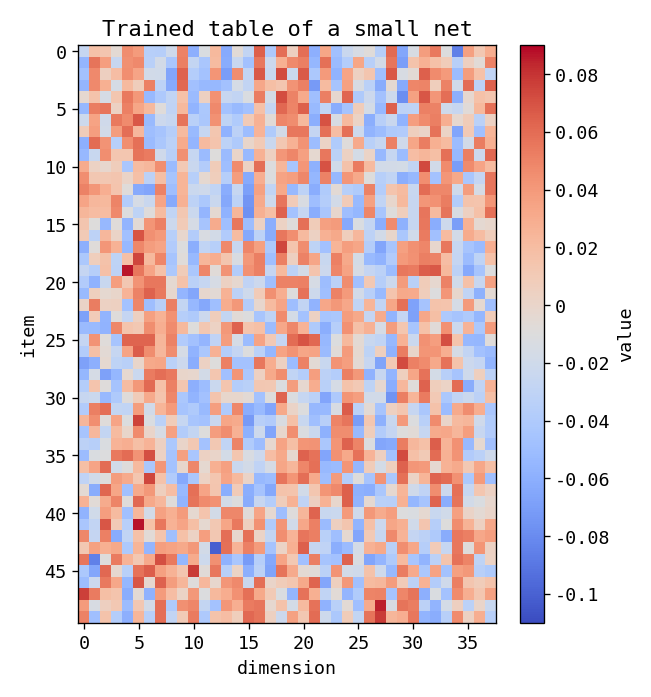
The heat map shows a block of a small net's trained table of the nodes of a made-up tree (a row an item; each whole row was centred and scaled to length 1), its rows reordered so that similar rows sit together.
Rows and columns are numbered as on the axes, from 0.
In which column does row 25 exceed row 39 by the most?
33
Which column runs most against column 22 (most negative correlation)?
29
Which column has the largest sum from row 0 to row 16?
31
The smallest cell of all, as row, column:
43, 12
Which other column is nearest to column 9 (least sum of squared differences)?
16
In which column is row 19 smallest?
35
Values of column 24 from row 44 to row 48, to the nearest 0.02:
0.06 -0.02 0.04 -0.06 0
